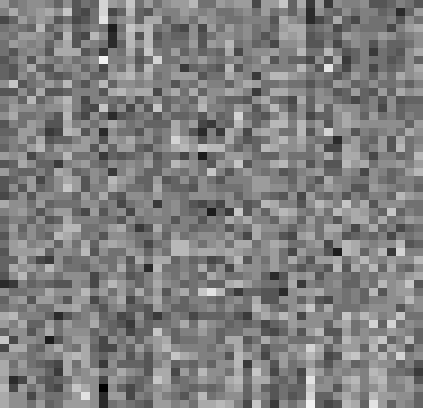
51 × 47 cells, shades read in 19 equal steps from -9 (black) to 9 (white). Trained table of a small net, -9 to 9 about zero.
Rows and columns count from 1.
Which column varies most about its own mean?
12
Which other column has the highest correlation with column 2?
6
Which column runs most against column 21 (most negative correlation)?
37
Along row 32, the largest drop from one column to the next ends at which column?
44
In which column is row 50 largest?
10
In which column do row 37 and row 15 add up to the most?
24
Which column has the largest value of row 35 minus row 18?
38
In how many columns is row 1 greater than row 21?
20
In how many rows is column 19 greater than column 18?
20
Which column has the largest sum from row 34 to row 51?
35
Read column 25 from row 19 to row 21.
4 -1 2
